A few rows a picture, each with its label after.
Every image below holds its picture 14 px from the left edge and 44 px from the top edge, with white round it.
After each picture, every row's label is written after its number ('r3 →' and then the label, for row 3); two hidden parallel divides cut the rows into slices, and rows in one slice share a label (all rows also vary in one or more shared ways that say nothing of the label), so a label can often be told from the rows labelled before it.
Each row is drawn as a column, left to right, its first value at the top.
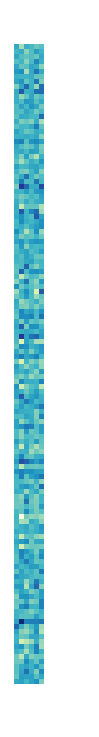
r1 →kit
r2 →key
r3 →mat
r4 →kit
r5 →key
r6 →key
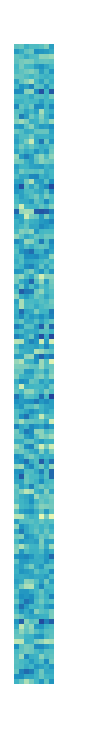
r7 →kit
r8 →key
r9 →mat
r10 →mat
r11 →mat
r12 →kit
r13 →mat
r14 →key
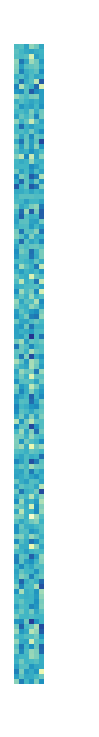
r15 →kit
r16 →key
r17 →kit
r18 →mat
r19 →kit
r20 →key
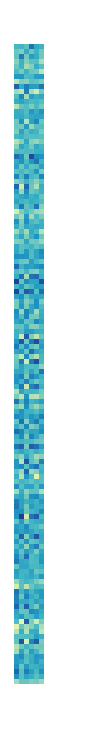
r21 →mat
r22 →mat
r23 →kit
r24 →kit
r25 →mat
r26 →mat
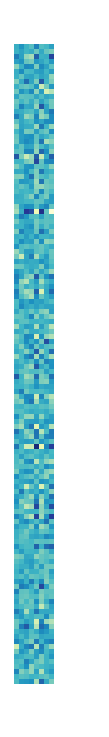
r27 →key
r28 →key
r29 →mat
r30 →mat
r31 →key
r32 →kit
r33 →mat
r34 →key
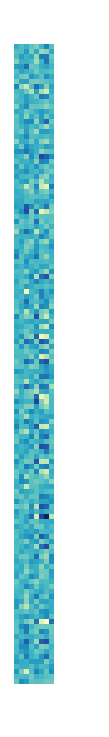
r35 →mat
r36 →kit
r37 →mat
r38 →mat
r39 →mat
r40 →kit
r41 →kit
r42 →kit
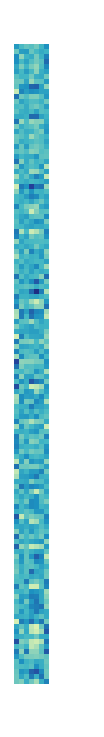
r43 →kit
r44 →kit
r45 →key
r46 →key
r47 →kit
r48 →kit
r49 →key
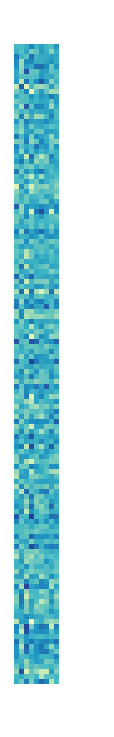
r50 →mat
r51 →kit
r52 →key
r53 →kit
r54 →mat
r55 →kit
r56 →kit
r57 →kit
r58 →mat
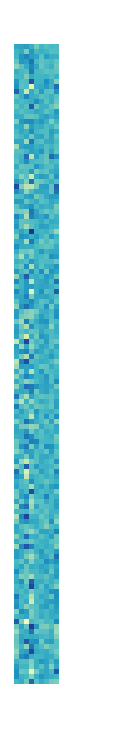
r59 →key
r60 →key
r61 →mat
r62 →key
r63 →kit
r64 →kit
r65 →kit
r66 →kit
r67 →kit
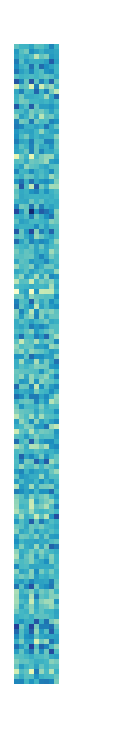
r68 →kit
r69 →key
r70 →key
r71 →kit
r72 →kit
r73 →mat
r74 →kit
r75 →key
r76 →kit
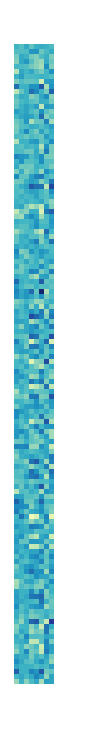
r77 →mat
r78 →kit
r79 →key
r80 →key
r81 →kit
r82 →kit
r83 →mat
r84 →key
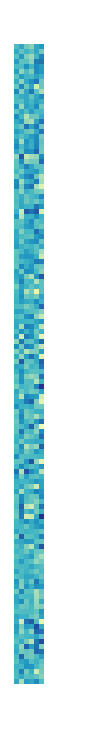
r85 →key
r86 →mat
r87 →mat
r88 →mat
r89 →kit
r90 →key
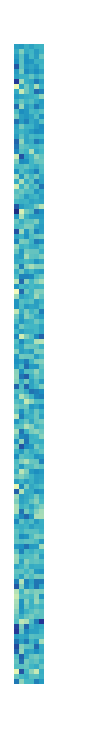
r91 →kit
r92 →mat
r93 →key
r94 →key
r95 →key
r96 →key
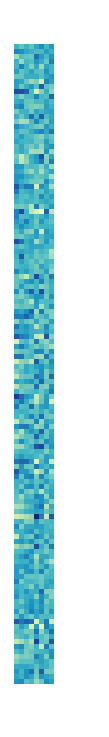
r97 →key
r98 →mat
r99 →kit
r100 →key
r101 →kit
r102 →key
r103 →kit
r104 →key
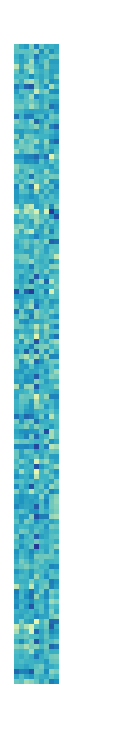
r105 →key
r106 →kit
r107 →key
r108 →kit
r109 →kit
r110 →kit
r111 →kit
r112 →kit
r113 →key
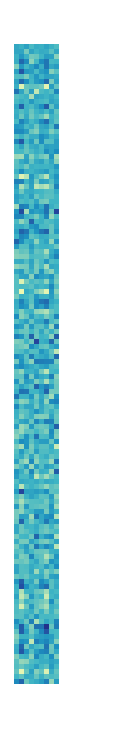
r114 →key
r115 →key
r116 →key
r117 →kit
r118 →mat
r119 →kit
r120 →kit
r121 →mat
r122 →mat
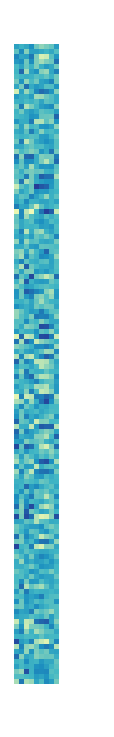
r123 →kit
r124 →key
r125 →mat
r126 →key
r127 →key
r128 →mat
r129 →mat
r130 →mat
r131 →key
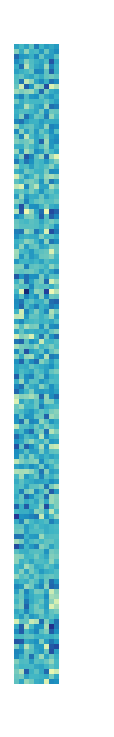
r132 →key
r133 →mat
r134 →key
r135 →mat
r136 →kit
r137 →key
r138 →key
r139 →key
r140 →kit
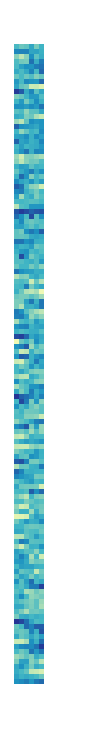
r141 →key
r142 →mat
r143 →mat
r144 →key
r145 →mat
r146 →kit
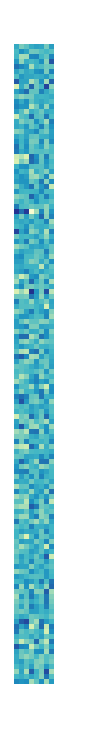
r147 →mat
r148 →mat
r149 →kit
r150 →key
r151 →key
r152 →key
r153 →kit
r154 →key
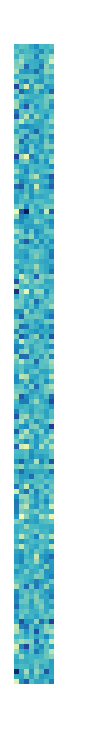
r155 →kit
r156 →kit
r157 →mat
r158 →key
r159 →key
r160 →kit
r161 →kit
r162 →mat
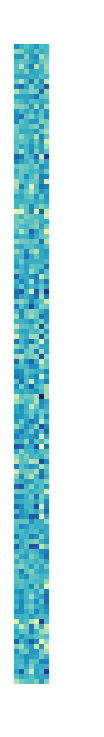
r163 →kit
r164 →key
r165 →mat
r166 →mat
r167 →key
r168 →kit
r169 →mat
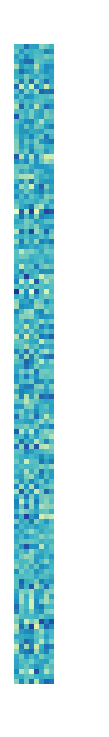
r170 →key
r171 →key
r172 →key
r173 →kit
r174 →kit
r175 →key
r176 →kit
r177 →kit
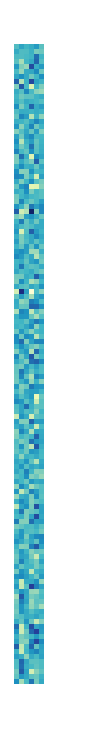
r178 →mat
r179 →mat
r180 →key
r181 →mat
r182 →key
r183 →mat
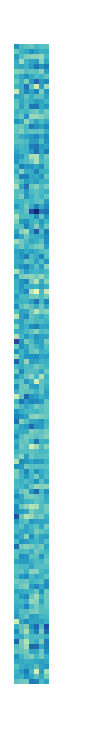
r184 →mat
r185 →mat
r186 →kit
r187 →mat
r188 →mat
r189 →mat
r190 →kit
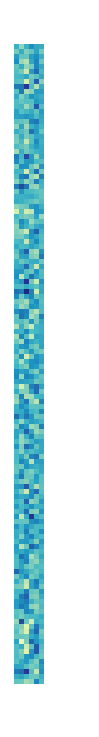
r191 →key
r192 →kit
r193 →mat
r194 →key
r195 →key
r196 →mat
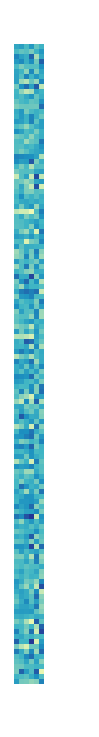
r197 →key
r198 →key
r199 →mat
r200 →key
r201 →mat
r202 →key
